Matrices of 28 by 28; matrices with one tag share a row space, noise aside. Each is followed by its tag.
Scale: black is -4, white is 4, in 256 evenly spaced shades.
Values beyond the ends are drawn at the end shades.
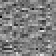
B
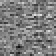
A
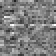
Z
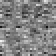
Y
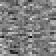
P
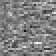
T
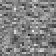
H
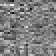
Z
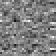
H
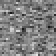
A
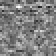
A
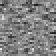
P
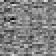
Z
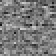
H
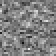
H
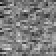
Y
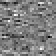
B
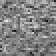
H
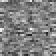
P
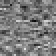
Y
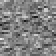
Y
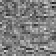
H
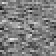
P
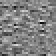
B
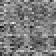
Z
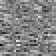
Y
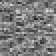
A
